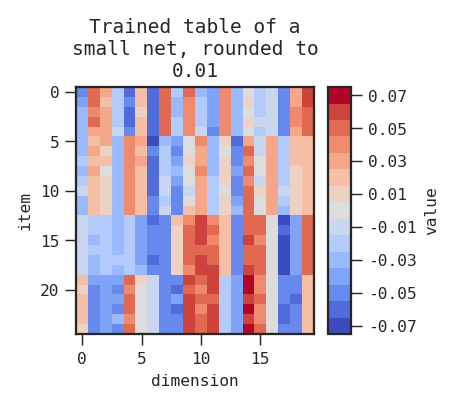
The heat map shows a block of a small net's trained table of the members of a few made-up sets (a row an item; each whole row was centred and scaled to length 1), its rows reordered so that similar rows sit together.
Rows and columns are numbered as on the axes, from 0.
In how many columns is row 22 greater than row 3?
9
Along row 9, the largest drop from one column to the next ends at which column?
6
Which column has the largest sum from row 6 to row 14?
14
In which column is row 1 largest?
19
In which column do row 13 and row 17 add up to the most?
10
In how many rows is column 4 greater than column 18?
20
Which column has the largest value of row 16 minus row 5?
11
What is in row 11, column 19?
0.02
